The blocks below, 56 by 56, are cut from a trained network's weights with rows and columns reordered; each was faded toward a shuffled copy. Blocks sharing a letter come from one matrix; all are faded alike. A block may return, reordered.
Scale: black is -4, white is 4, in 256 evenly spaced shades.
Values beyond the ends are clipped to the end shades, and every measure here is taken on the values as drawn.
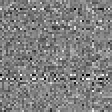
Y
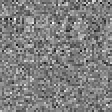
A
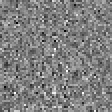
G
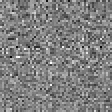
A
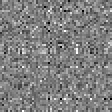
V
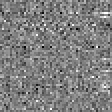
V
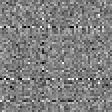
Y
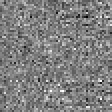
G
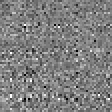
V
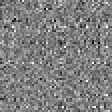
V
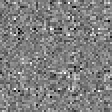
V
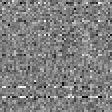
Y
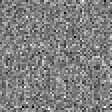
A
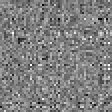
V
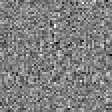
A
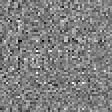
G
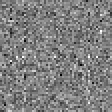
G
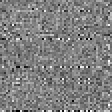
Y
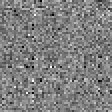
G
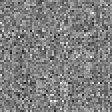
A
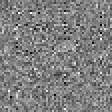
G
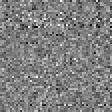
V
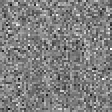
A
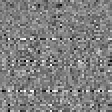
Y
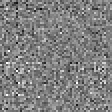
G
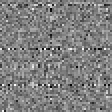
Y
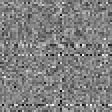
Y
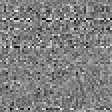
Y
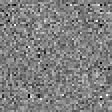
G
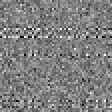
Y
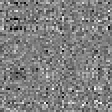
V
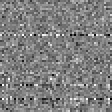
Y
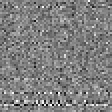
Y
